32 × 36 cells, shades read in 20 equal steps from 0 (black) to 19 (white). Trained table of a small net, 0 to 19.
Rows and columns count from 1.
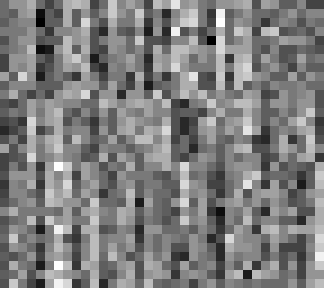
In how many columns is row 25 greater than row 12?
14
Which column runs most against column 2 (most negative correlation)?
4
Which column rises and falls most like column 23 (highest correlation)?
15
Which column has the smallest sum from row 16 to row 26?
25
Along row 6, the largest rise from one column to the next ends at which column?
7
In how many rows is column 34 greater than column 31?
8
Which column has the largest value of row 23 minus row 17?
11
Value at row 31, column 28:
2
